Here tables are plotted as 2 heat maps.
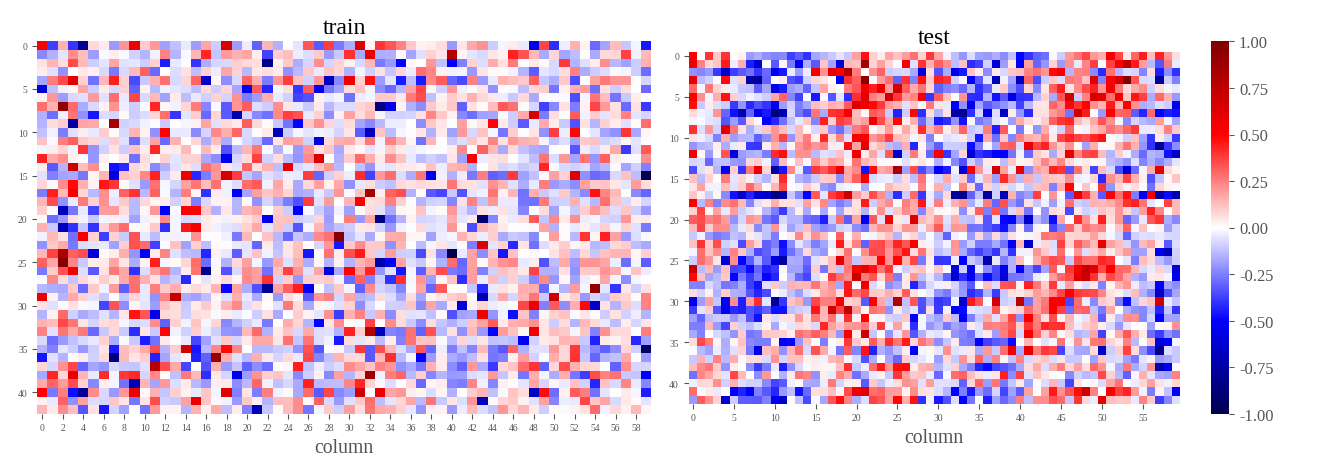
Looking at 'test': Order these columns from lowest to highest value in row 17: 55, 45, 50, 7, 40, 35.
55, 7, 50, 40, 35, 45
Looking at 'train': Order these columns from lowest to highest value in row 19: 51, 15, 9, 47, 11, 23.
47, 9, 51, 23, 11, 15
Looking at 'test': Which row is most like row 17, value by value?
7
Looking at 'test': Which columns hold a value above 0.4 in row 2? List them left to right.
15, 17, 18, 19, 44, 45
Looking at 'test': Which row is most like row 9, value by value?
18
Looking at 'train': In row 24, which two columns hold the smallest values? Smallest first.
40, 5
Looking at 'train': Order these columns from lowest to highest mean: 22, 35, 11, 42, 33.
22, 33, 35, 42, 11
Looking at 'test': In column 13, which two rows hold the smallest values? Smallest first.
1, 41
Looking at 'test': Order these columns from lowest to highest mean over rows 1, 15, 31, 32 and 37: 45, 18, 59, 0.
59, 18, 0, 45
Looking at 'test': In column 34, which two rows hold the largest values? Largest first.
14, 30
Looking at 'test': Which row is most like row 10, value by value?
29
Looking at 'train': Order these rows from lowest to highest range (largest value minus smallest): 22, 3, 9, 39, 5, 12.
3, 12, 5, 39, 22, 9
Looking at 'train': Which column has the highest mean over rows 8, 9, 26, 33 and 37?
48
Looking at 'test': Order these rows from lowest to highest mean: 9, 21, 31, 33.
31, 21, 33, 9
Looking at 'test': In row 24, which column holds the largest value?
26
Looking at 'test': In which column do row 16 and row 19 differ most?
46
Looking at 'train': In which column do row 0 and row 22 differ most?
4
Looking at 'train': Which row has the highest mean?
16
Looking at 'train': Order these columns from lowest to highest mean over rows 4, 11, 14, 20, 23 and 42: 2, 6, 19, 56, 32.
6, 19, 56, 2, 32
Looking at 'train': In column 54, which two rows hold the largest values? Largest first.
28, 17
